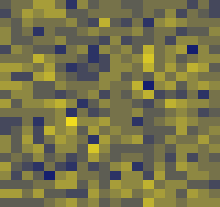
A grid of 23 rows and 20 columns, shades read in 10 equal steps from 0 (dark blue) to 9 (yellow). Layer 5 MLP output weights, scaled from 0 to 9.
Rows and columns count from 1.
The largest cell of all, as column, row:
7, 14
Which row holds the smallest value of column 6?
6
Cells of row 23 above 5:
2
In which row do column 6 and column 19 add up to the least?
11
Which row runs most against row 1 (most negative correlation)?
20
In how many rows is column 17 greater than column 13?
12
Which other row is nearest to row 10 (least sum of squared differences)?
16
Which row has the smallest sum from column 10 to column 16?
5
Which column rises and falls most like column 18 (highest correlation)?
1
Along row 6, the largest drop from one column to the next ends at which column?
18
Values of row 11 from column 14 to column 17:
7 2 3 2
